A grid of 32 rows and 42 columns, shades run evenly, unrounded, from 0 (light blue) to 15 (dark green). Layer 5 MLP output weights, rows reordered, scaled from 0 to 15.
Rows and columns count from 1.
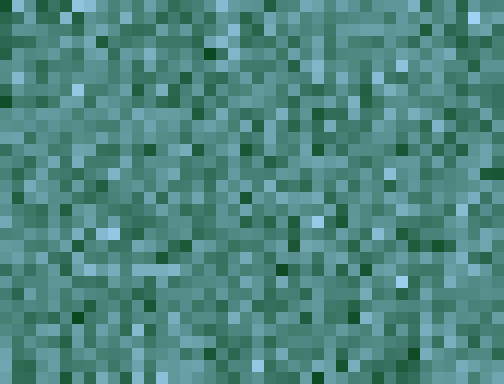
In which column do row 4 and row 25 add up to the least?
19
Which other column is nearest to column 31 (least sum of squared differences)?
24
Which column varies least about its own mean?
5
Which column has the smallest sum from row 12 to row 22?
39
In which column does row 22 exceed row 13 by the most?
41
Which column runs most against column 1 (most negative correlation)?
20
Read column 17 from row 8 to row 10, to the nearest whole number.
6 11 13
